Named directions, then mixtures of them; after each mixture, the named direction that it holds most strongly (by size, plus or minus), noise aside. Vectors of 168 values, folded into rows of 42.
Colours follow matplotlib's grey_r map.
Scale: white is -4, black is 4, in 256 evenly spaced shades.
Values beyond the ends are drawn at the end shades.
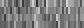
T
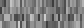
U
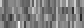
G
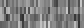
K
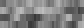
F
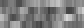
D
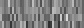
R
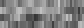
F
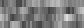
D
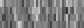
G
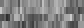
F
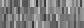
T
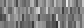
T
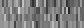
T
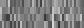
R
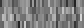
G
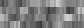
D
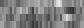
D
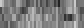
D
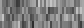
D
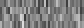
K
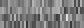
R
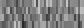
K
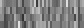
K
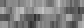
F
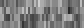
K
